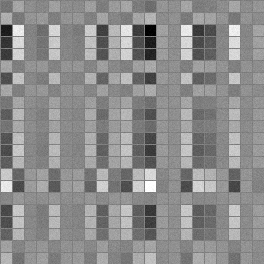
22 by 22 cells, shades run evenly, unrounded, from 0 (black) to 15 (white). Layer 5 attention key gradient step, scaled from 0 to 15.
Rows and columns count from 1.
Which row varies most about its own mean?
3
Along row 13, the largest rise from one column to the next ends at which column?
2
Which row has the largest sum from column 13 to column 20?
16
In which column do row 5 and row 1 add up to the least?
13
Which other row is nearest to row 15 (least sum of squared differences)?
22
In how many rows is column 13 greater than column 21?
7
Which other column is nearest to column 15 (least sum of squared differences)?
21
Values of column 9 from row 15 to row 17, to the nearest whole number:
11 12 8
